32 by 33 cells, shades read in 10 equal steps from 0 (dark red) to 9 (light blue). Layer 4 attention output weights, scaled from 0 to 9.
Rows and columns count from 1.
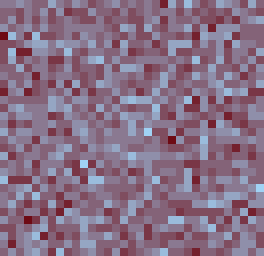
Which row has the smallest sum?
27
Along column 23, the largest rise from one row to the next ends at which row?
28
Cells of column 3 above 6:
3
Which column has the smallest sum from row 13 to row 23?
25
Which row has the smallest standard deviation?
2
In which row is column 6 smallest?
30
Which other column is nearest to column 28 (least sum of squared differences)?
14
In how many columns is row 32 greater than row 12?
13
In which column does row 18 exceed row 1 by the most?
26
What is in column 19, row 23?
5
